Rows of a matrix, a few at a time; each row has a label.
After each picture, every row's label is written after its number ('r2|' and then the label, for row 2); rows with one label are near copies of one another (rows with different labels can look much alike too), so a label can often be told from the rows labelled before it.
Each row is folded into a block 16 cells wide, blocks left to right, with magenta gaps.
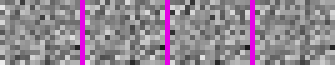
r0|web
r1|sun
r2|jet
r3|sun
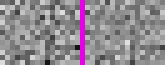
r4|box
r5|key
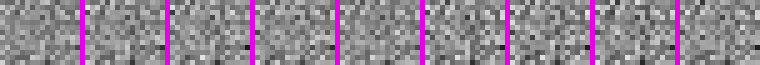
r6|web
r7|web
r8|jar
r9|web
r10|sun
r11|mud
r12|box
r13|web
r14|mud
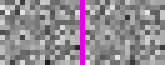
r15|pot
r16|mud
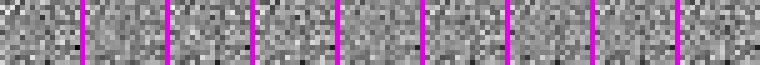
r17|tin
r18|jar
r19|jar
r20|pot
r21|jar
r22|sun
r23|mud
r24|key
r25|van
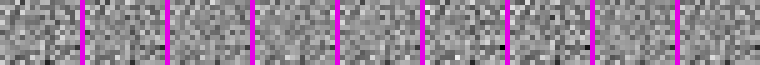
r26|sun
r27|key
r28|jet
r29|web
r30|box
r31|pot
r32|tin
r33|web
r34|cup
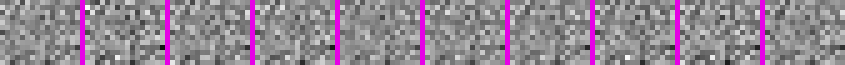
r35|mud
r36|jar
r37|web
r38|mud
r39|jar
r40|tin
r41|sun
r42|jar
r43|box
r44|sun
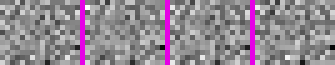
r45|box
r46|web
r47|mud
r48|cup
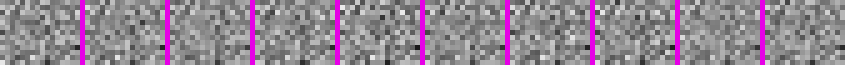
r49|web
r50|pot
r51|jar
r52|sun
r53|jar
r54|key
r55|jar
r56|mud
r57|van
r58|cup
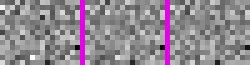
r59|jar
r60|cup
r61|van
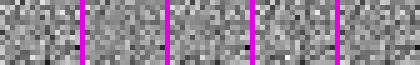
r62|cup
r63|web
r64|cup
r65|jar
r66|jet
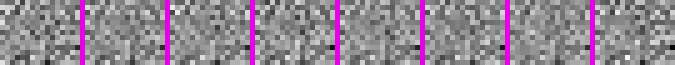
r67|jet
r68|mud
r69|van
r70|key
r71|key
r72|van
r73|mud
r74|pot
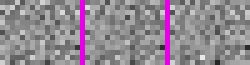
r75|tin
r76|box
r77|cup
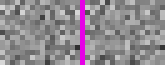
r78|mud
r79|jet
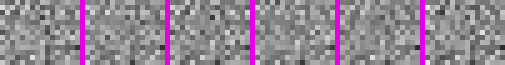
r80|key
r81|box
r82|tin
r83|cup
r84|sun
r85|box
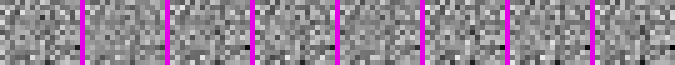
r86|sun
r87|tin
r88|sun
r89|box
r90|sun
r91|cup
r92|cup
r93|cup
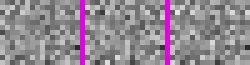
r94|key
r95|key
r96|van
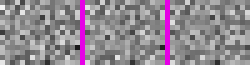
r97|mud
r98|box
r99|tin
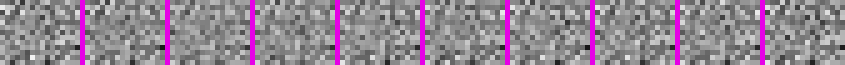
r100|pot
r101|key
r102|jet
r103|web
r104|box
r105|web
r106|box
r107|pot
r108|web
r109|tin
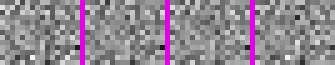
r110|box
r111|cup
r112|key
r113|tin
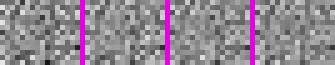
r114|box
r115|jet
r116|mud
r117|key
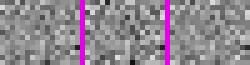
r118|cup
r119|cup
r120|web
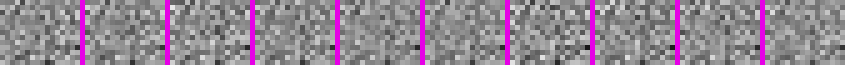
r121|sun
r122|sun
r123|pot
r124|sun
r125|pot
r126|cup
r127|jet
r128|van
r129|key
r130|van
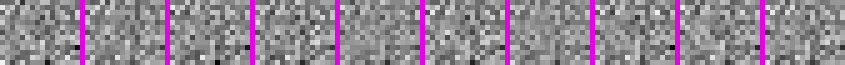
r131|web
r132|sun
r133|box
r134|sun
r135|box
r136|sun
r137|box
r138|key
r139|jar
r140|mud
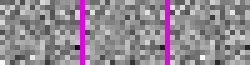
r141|web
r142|tin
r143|jar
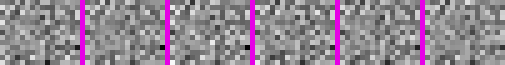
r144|box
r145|key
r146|web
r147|box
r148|mud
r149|jet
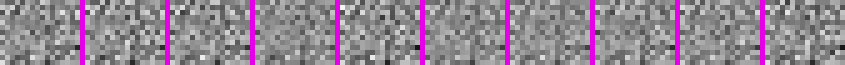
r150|jet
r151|tin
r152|tin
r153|box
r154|box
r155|tin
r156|key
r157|key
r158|pot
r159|cup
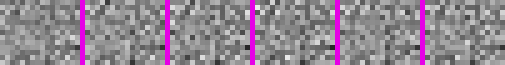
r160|web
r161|box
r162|box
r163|pot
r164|key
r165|box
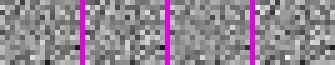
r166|cup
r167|jar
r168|box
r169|pot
